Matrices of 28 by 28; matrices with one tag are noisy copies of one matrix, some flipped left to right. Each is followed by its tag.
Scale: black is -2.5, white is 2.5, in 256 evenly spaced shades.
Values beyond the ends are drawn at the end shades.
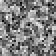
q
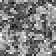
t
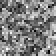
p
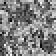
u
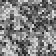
t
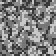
q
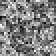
p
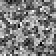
q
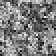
t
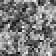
t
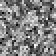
q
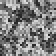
u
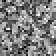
q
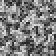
q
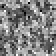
u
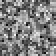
q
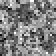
u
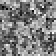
u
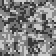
t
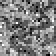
p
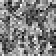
u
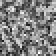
q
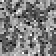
u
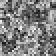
u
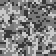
t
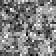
t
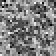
p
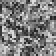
p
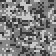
p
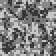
u
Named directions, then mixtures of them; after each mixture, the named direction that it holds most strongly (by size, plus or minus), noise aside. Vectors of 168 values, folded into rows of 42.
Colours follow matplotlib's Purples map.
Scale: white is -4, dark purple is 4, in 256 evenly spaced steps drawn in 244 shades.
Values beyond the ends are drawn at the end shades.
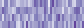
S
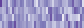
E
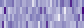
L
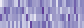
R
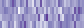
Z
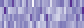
L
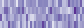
R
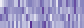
R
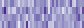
S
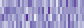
R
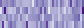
L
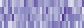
E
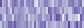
E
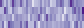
L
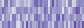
S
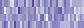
Z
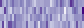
L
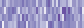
L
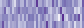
E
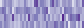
E
